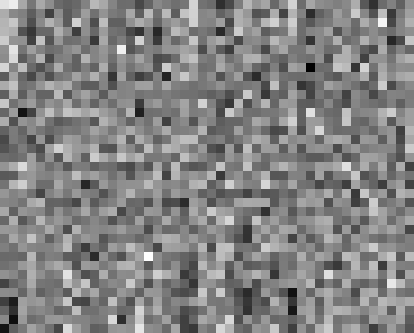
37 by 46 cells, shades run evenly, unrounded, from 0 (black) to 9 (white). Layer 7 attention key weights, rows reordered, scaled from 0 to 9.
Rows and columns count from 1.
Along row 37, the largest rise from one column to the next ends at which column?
8
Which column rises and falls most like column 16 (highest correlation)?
25
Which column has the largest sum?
43
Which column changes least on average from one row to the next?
34
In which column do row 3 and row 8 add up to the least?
35
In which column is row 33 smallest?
33
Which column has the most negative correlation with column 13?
2
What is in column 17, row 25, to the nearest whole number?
4
